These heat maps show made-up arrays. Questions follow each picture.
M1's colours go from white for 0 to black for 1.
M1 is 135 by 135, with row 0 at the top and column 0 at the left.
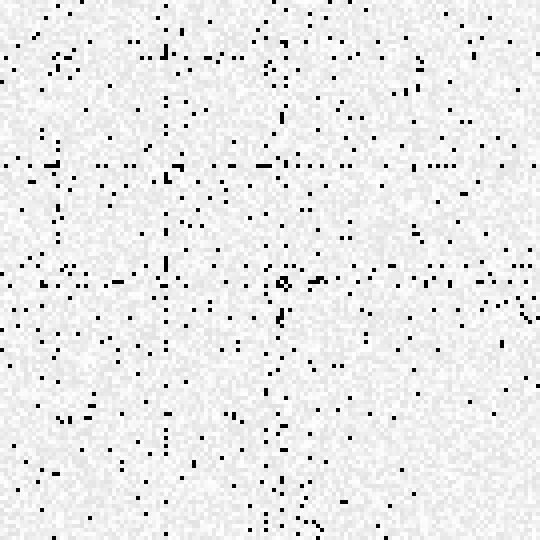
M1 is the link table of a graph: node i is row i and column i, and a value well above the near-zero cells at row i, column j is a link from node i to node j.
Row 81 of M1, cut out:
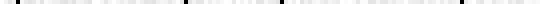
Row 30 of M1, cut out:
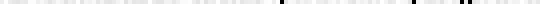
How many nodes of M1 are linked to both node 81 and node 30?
2
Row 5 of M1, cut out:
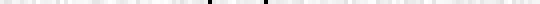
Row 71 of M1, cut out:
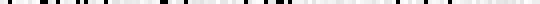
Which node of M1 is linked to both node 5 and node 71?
node 66
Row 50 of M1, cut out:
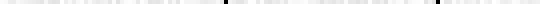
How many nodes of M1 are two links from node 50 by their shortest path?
5
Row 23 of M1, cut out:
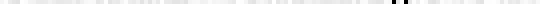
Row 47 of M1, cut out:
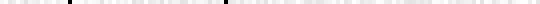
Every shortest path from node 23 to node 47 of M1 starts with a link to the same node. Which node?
node 98
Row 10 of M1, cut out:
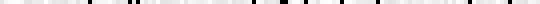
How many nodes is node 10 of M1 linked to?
11
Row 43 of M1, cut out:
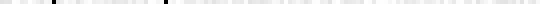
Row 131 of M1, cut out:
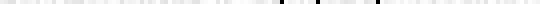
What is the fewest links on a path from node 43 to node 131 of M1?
4
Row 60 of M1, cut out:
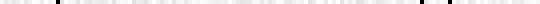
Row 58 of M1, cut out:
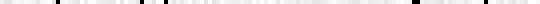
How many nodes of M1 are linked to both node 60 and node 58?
1
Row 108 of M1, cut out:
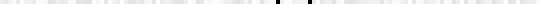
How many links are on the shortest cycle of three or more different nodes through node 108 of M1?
4
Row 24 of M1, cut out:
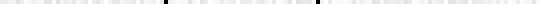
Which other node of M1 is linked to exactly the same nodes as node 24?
node 57
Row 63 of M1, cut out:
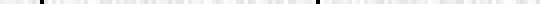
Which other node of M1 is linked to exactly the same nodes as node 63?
node 32
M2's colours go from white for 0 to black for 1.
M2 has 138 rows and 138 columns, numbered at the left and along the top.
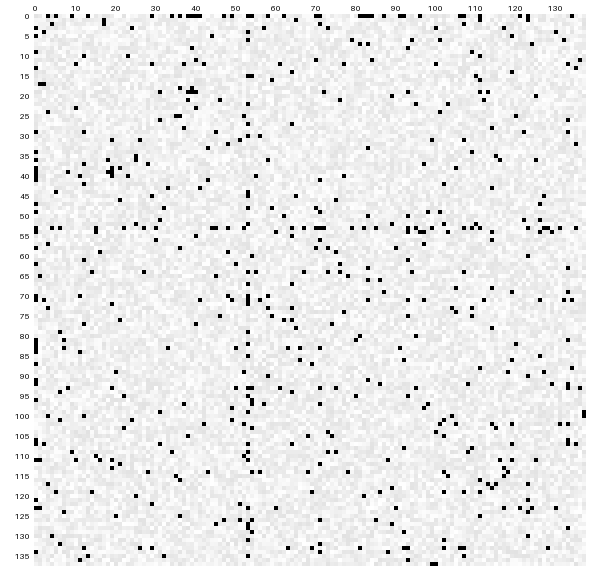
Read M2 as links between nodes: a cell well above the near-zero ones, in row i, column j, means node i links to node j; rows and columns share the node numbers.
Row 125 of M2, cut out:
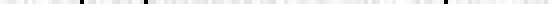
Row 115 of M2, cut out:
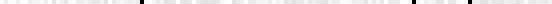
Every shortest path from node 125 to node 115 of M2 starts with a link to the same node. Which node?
node 36
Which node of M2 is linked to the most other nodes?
node 0
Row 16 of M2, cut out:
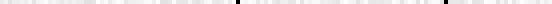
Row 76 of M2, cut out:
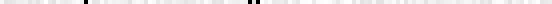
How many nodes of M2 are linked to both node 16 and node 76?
0
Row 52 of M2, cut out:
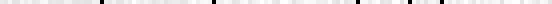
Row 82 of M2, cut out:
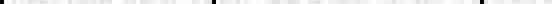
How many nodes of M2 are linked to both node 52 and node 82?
1
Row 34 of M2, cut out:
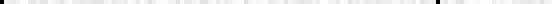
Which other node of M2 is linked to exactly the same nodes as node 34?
node 9
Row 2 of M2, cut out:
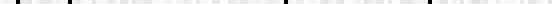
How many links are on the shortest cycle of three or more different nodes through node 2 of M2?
4
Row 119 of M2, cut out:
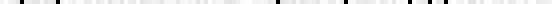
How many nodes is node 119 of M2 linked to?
7
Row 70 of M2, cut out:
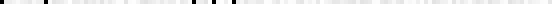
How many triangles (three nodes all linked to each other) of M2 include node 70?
3
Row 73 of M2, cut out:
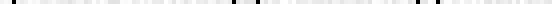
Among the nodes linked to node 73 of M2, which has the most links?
node 64
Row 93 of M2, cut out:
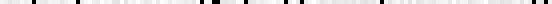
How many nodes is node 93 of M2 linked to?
11
